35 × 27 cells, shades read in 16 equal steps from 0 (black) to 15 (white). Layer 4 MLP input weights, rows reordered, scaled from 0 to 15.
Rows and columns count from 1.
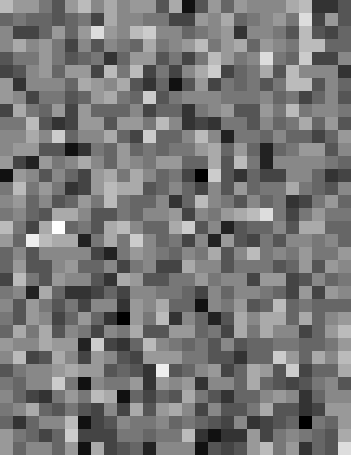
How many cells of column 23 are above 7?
14
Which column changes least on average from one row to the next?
27
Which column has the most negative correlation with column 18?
15
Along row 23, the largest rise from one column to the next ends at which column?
4
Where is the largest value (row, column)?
18, 5
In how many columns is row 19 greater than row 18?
11
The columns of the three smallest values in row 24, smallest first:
16, 10, 7
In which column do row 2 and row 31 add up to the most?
9
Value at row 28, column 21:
6
